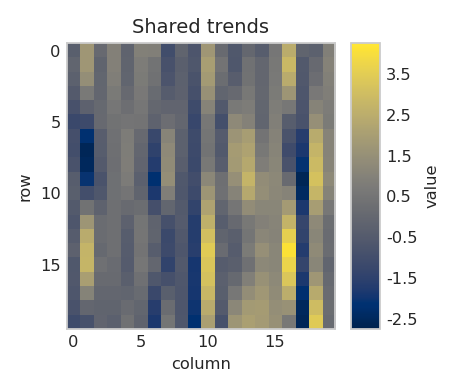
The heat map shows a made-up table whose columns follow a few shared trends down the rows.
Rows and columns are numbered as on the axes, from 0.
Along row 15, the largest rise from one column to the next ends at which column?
10
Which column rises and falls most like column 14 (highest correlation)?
15
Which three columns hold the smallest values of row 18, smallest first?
17, 9, 6
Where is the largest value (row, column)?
14, 16
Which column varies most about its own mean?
1
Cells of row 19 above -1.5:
17
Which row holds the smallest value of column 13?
0
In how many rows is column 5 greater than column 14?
6
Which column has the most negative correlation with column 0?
12
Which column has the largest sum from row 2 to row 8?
18
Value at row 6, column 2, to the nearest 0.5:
-0.5
